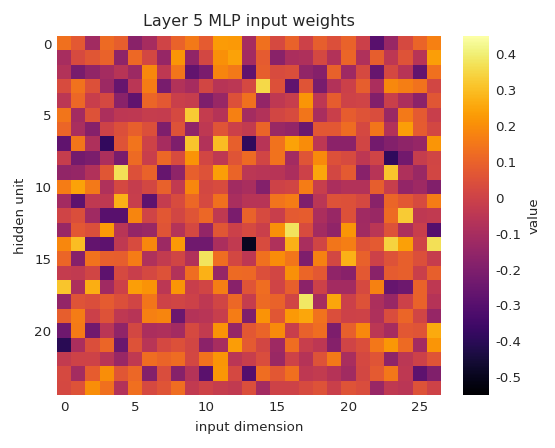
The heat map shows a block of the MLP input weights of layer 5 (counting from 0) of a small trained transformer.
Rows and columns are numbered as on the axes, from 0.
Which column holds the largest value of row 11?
4
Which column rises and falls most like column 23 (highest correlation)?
24
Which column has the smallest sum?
13
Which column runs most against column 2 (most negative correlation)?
26
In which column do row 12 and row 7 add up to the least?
3
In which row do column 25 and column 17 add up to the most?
18
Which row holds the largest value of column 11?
7
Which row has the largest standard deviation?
14
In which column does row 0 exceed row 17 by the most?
12
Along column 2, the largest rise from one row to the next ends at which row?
15
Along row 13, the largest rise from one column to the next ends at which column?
20
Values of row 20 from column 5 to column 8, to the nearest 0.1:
0 -0.1 -0.1 -0.1
